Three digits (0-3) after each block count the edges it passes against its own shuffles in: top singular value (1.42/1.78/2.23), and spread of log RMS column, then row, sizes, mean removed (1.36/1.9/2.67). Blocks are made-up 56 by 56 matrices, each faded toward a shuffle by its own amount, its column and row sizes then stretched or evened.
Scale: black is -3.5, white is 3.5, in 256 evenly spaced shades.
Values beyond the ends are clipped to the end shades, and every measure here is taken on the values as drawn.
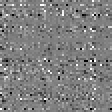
0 2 3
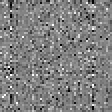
2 2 0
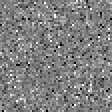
0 0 0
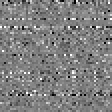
2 0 3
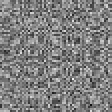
3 1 1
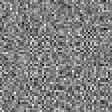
3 1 1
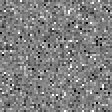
0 0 0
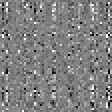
3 3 1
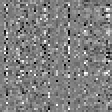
2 3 1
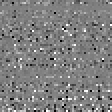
0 1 3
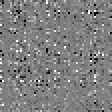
1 3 2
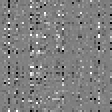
2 3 2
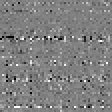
1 1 3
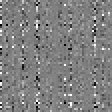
2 3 1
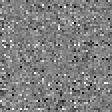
0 1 2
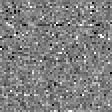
0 0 2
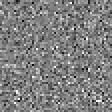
1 1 1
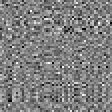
3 0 2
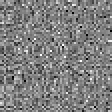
3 0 0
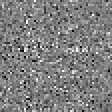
1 1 1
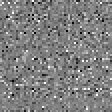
2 1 2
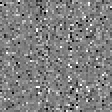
1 2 0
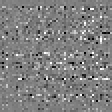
0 2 3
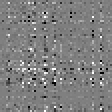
1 3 3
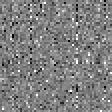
2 1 0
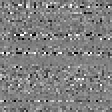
1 0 3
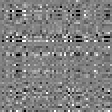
3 2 3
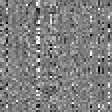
3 3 0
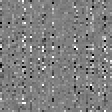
1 3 1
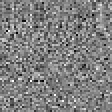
2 0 1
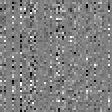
2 3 1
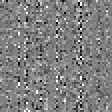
2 3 0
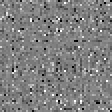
1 1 2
